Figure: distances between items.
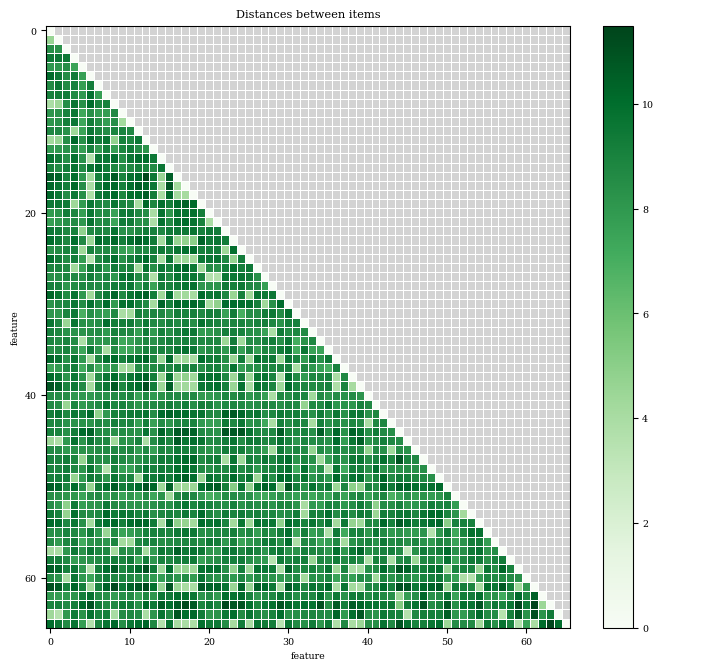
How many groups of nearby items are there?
12
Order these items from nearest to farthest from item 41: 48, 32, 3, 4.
32, 4, 3, 48
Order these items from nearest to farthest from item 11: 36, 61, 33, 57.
33, 57, 36, 61
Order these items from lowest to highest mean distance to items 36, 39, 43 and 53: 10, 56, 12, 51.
51, 56, 10, 12
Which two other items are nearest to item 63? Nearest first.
62, 44
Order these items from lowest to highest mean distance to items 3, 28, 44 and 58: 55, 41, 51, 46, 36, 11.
46, 11, 51, 55, 41, 36
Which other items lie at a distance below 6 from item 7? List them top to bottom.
35, 48, 55
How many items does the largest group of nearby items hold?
16
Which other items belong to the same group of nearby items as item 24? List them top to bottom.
4, 22, 34, 47
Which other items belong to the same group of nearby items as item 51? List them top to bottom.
15
